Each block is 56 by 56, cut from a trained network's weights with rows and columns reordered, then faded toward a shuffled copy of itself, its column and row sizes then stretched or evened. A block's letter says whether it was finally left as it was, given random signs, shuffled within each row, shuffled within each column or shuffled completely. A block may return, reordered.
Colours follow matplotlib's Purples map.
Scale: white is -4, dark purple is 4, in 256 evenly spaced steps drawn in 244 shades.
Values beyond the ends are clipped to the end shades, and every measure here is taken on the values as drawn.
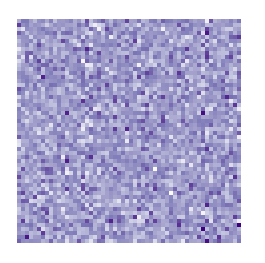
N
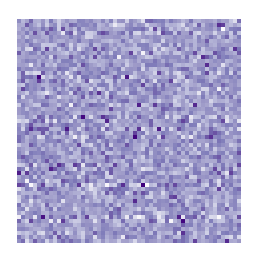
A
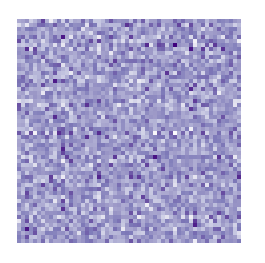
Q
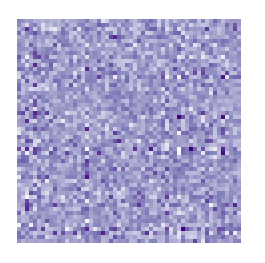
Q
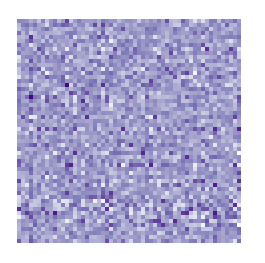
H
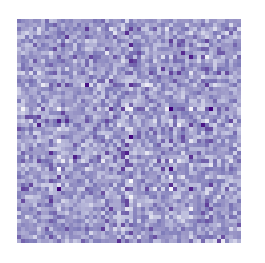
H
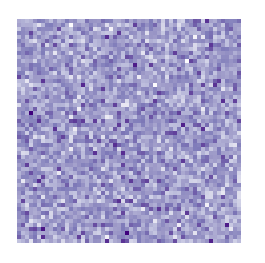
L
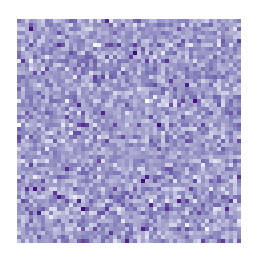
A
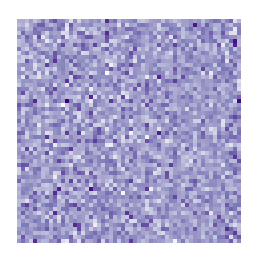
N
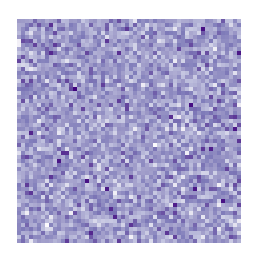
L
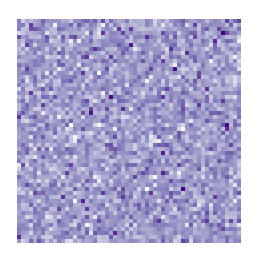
L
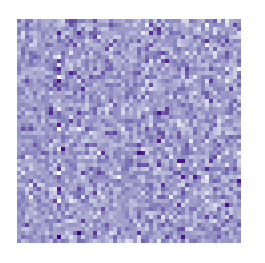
N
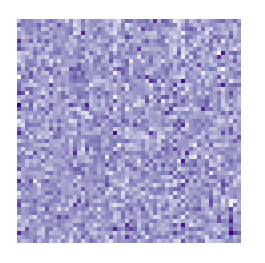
N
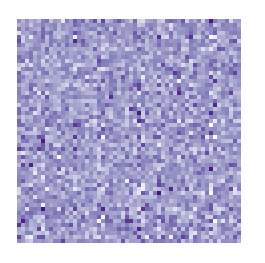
Q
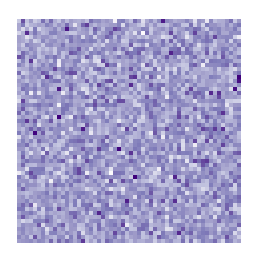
L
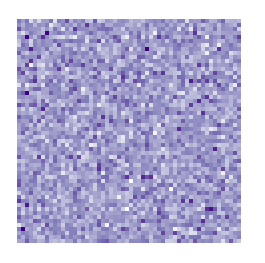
L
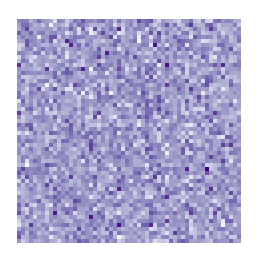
N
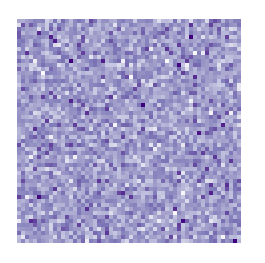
L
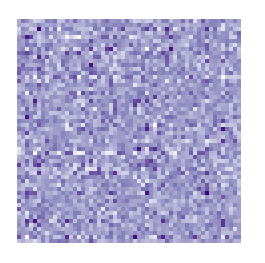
Q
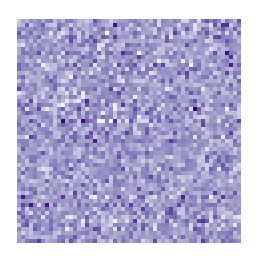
A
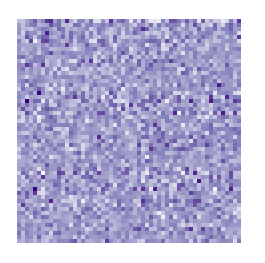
A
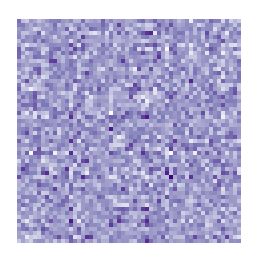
H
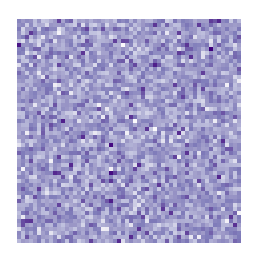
L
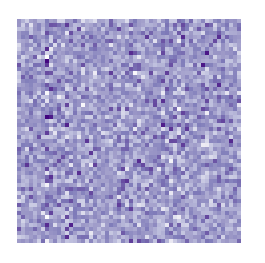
N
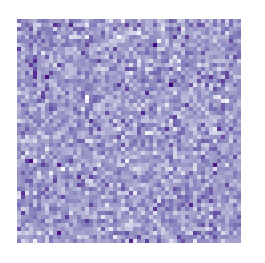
L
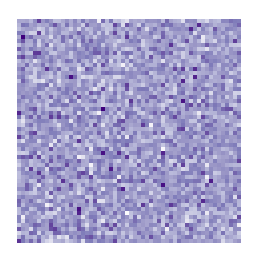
N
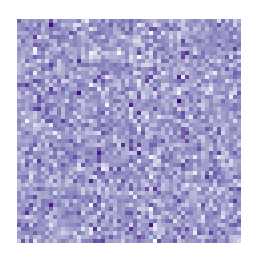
N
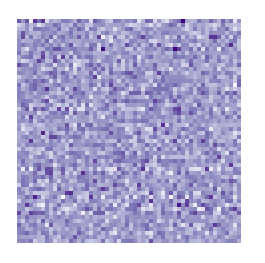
A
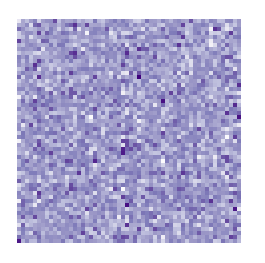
N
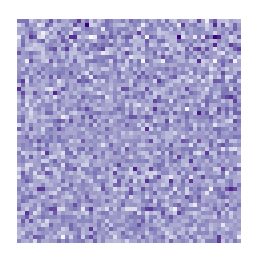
A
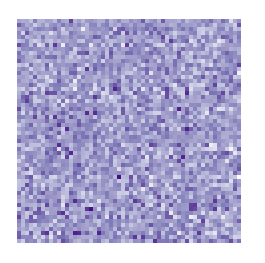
A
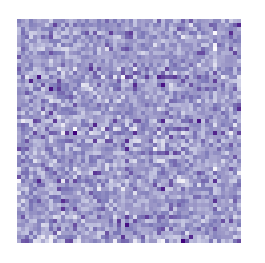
H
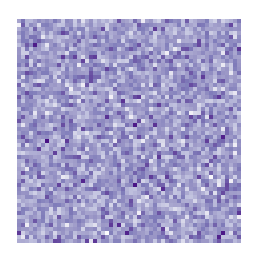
L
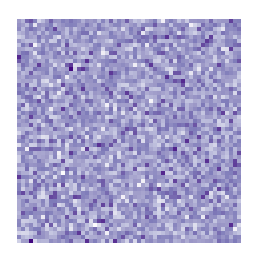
L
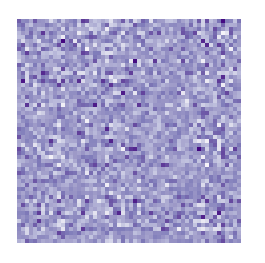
H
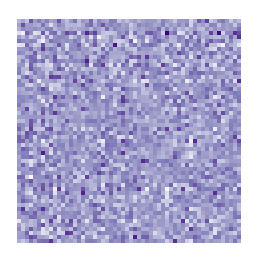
Q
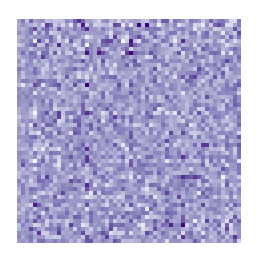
Q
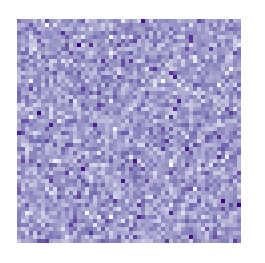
L
